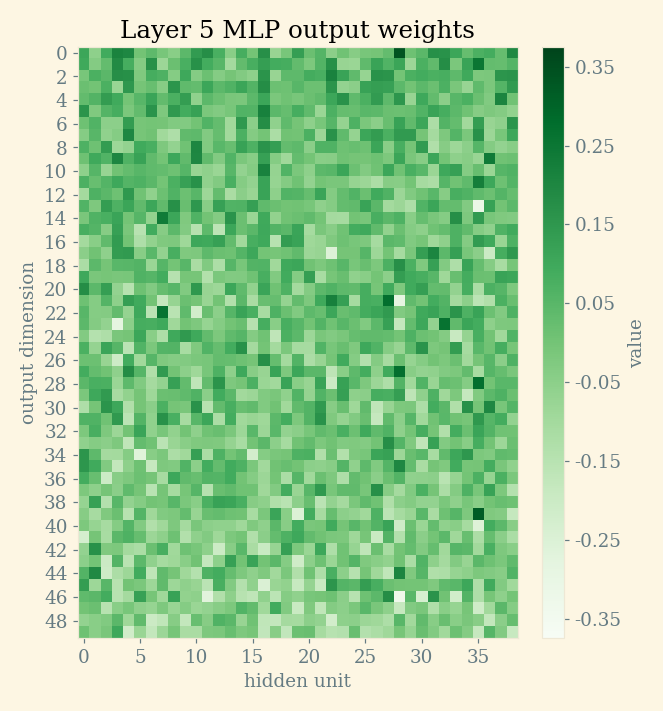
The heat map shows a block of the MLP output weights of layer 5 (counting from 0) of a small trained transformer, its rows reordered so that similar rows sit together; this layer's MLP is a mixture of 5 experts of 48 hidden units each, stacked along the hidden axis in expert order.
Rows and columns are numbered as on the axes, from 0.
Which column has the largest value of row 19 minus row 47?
28
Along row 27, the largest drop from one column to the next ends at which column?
29
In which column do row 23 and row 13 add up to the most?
32
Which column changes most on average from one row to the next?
35
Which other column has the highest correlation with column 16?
6
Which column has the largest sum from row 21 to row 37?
27
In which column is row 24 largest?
9
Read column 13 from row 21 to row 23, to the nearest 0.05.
-0.15 0.05 0
